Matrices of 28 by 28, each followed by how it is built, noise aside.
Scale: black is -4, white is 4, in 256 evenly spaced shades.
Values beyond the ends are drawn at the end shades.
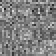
blocks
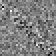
banded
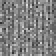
blocks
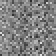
repeating rows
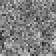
smooth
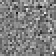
upper triangular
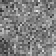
smooth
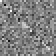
diagonal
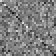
diagonal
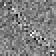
banded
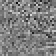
upper triangular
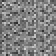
repeating rows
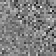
upper triangular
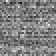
blocks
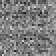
blocks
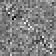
banded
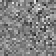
upper triangular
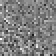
lower triangular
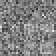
blocks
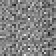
repeating rows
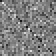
diagonal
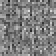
blocks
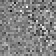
upper triangular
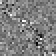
banded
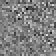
upper triangular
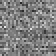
blocks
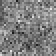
smooth
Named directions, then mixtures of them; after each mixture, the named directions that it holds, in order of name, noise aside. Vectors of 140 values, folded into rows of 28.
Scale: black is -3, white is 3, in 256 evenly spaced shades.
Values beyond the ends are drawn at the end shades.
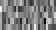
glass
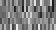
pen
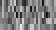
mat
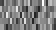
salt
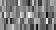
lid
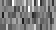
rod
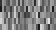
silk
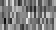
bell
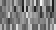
pen.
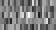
bell, lid, pen.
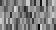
pen, salt, silk.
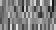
pen.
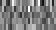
mat, rod, silk.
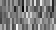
pen.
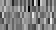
rod, silk.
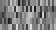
bell, mat, pen.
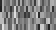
silk.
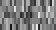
lid, pen.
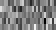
glass.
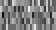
glass, rod.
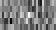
bell, lid.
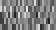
silk.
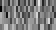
salt, silk.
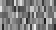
bell, glass.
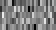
glass, rod.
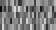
bell, glass, silk.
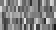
glass, lid, salt.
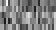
bell, glass, pen.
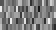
glass, salt.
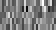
mat, pen, salt.
